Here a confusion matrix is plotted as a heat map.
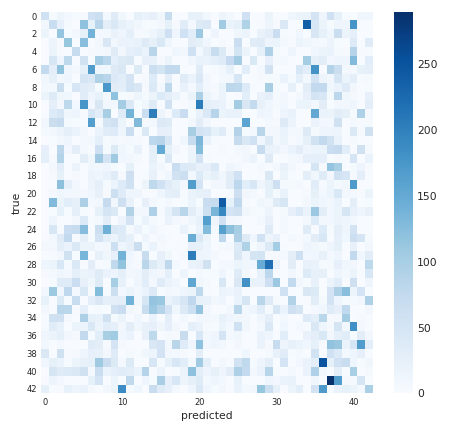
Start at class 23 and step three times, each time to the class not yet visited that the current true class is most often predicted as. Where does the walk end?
34
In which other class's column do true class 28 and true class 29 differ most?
10
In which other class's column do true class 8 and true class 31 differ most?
7
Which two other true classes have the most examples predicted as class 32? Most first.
30, 33
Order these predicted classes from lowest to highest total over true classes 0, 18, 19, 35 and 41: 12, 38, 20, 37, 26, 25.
12, 26, 20, 25, 38, 37
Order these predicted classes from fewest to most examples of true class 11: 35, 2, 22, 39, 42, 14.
42, 39, 2, 22, 35, 14
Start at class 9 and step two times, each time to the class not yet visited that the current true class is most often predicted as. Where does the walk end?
25
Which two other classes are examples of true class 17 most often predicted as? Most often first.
37, 38
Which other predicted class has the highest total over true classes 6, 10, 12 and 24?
5
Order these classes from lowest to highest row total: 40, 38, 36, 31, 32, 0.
38, 0, 36, 31, 40, 32
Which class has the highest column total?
20
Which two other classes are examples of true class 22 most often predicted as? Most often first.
23, 35
